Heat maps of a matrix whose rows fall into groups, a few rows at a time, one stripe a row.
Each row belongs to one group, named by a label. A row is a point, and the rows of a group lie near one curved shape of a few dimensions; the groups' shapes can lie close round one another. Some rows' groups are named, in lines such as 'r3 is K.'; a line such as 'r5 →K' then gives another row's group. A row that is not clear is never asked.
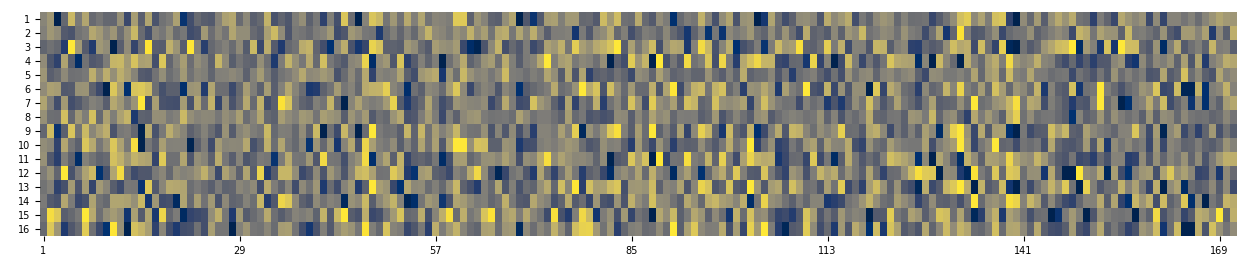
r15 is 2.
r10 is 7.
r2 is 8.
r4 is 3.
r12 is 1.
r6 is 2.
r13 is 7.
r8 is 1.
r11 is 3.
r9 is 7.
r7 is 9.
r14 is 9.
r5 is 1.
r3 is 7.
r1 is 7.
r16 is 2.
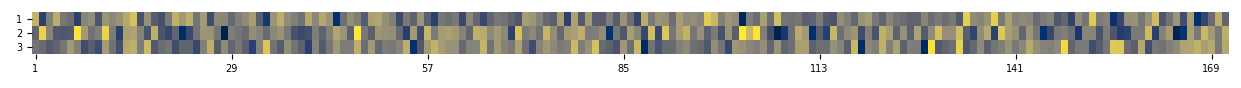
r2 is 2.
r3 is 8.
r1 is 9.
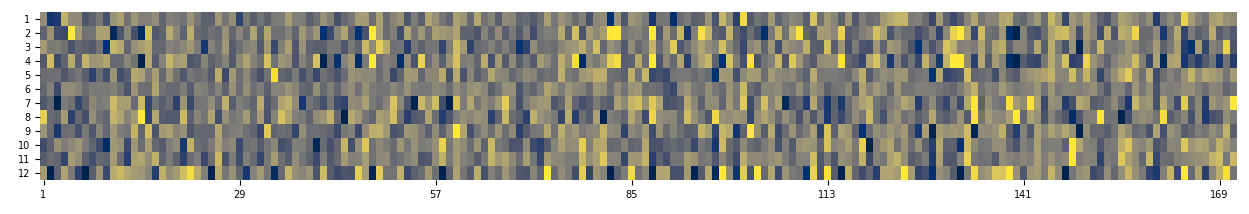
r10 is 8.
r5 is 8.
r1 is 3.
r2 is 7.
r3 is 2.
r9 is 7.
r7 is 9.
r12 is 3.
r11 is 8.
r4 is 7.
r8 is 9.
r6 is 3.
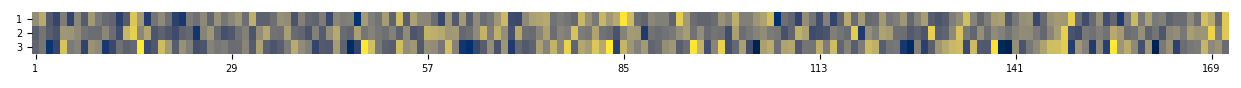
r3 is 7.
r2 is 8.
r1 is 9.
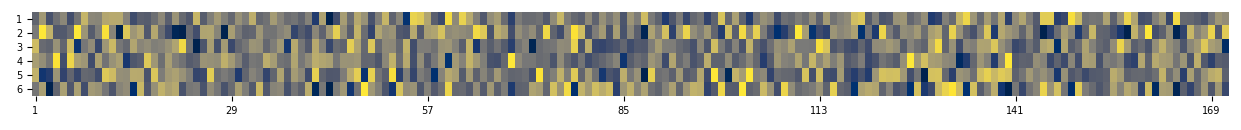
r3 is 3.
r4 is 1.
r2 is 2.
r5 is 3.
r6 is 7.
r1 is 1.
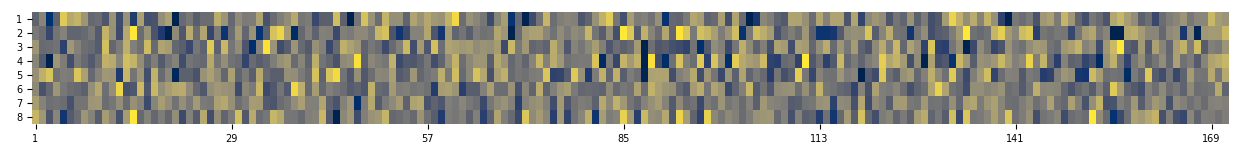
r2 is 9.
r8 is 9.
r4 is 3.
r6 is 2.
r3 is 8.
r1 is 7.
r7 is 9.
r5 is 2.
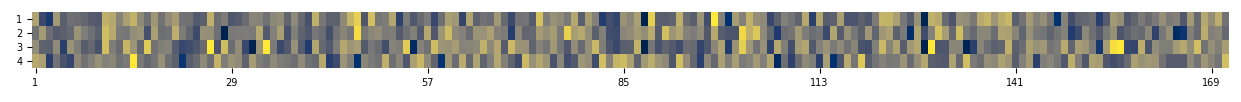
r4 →9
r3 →8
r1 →3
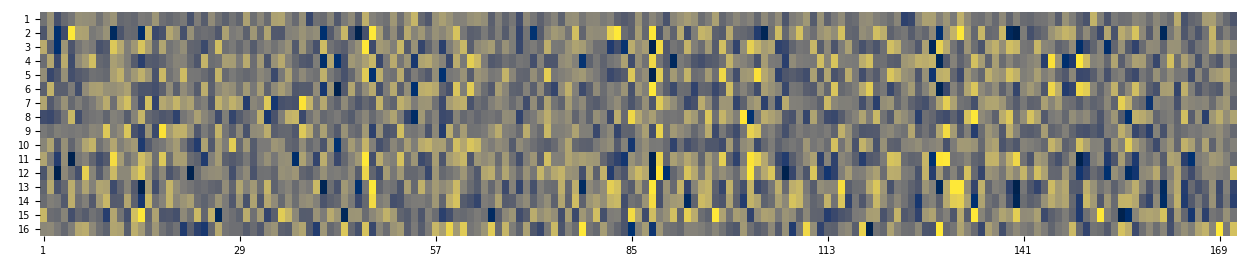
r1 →3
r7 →2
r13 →7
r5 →3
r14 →7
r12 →3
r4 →1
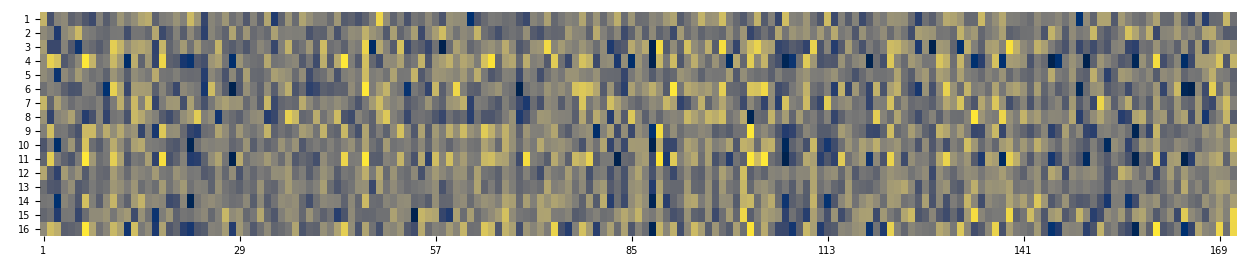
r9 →2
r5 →3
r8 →9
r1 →2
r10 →3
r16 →2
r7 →2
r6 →2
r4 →2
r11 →2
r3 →3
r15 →9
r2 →3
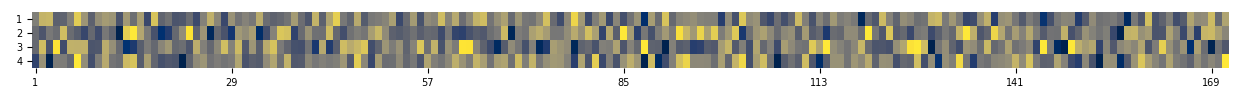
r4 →3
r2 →9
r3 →1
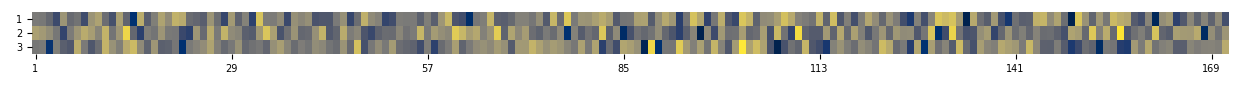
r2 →8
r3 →3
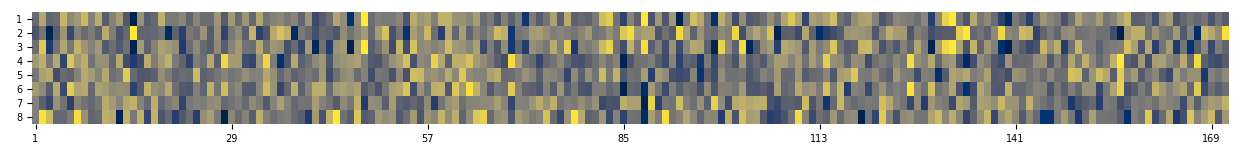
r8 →2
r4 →1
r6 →1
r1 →7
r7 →3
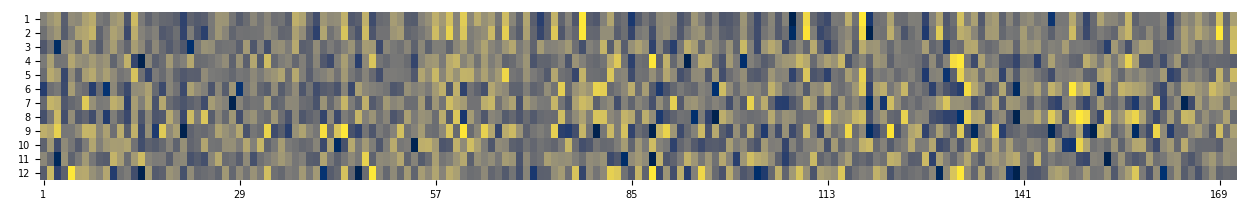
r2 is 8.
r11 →3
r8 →8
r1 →8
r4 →7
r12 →7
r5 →8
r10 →1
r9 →2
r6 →8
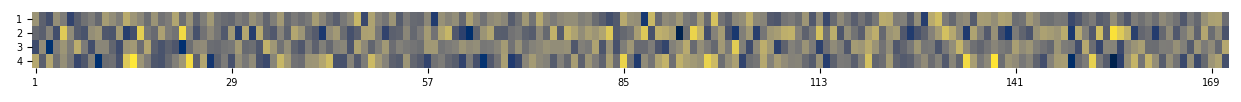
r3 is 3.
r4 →9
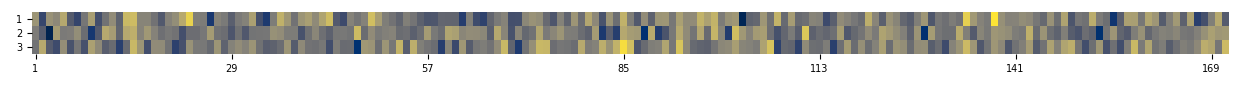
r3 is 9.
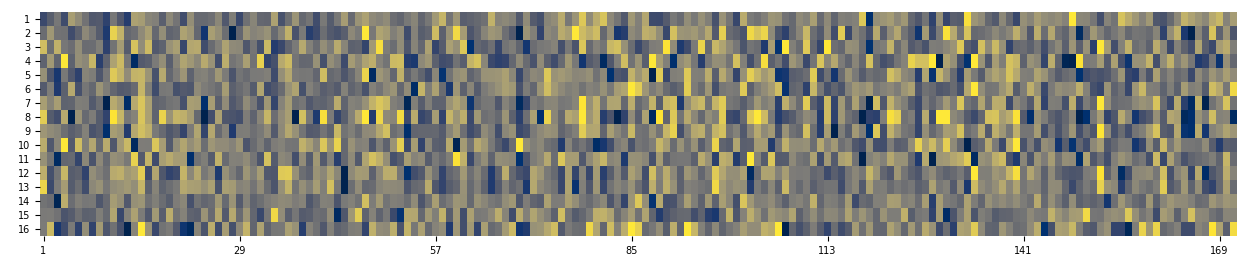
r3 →2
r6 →9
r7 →2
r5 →3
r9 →2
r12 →9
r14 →3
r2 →2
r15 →8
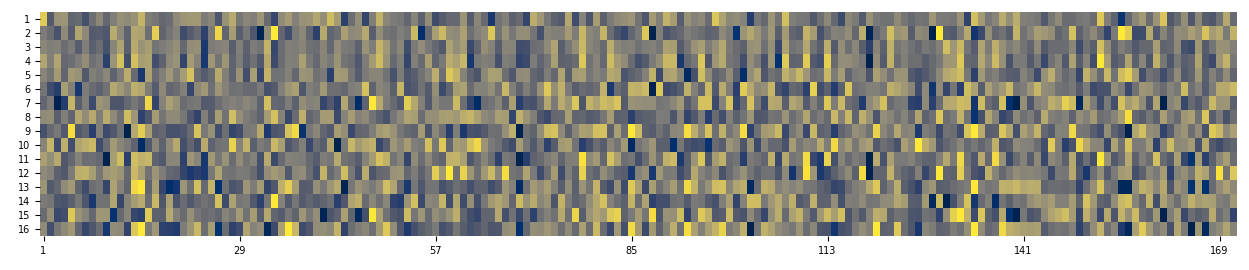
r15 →7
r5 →7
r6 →3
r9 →9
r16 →9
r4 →2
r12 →8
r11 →2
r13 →9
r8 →1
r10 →1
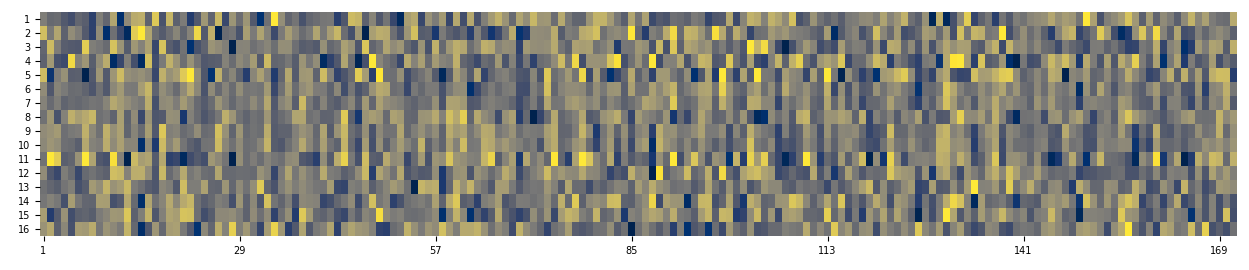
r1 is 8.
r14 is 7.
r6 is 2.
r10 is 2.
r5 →3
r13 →1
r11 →2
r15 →2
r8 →7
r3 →2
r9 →2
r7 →2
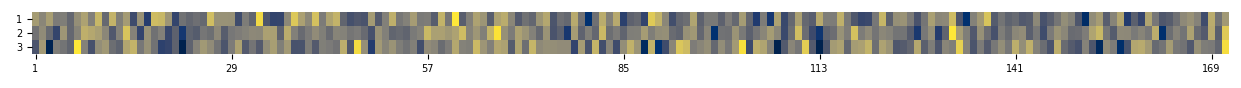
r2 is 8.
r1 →2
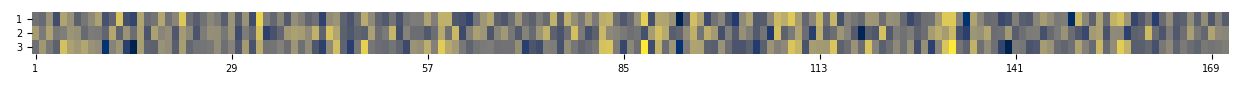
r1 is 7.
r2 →2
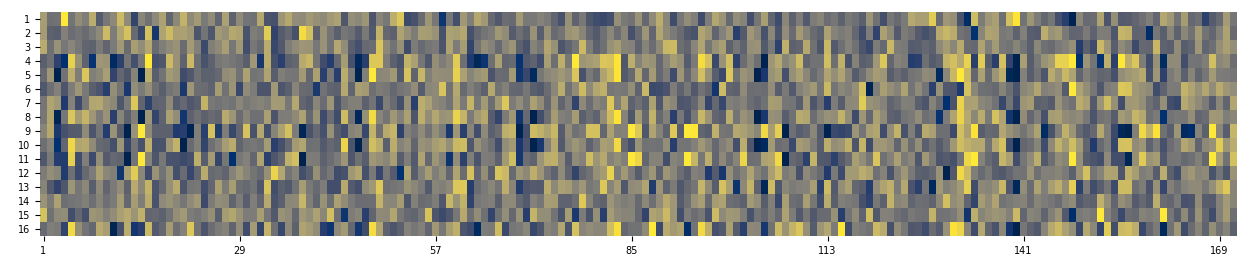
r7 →8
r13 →7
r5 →7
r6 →8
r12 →8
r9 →9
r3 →2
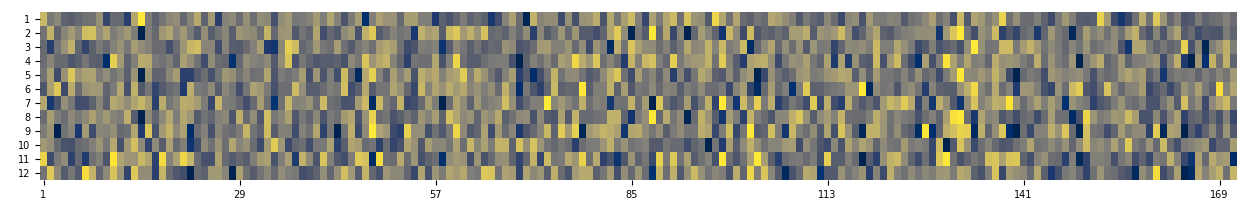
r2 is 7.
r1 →9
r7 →3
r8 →7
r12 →2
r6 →8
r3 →9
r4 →2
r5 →7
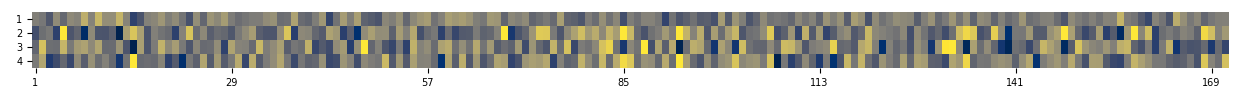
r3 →7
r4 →9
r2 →9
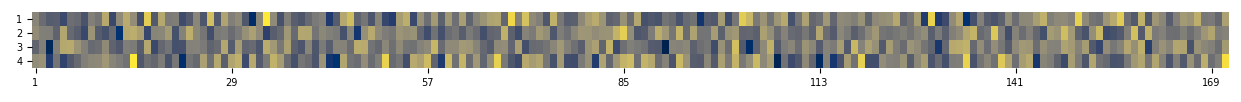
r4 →9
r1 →8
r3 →3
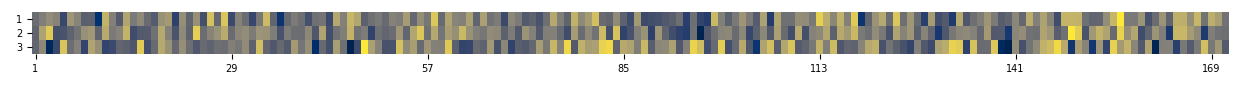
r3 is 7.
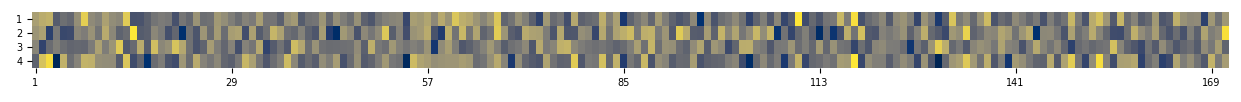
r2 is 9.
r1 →8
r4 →8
